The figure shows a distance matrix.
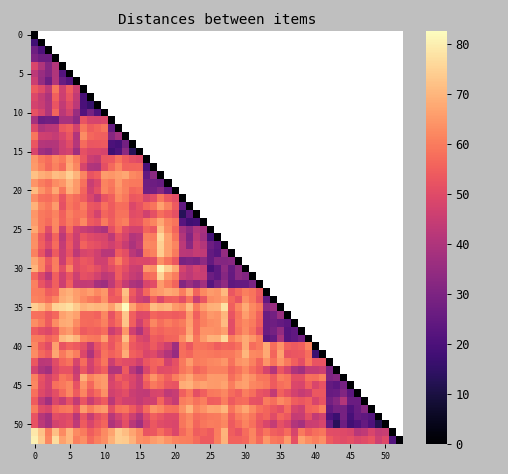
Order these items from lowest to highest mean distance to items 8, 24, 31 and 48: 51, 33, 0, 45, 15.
15, 45, 51, 0, 33
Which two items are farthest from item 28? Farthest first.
18, 19
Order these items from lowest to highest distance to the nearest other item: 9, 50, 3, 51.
50, 9, 51, 3
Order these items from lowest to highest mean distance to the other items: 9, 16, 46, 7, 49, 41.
49, 46, 9, 16, 7, 41
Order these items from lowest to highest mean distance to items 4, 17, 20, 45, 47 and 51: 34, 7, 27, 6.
6, 7, 34, 27
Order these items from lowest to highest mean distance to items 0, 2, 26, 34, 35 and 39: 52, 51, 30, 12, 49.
49, 12, 30, 51, 52
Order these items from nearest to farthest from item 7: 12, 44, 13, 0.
0, 12, 13, 44
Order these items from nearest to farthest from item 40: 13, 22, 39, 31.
22, 31, 39, 13
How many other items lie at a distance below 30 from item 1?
4
